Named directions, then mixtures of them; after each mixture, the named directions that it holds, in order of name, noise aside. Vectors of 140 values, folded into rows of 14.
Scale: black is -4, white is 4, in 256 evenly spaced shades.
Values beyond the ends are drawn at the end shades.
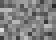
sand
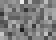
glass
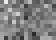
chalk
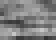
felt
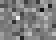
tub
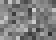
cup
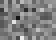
cup, glass, tub.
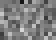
glass.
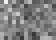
chalk.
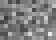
cup, sand.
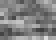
felt.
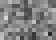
chalk, cup, glass.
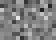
tub.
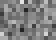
glass.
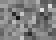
cup, tub.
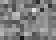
chalk, felt, tub.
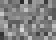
glass.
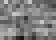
chalk, felt.
